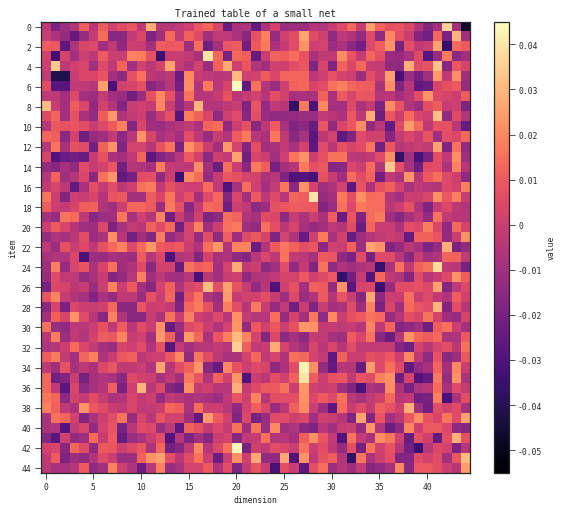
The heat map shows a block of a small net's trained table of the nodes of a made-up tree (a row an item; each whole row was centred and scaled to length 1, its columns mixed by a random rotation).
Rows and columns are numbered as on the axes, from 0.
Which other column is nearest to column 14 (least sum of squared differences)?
5
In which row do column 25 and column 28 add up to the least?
15
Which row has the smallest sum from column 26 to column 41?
11
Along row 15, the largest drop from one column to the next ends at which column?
8
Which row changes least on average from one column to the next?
7
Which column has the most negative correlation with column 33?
23
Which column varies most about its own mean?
27
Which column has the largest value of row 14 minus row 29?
36
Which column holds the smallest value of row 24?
35
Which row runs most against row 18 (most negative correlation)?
21
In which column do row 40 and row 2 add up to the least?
2
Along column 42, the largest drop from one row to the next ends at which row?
1
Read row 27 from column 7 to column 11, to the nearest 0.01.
-0.01 0 0 -0.01 0.01
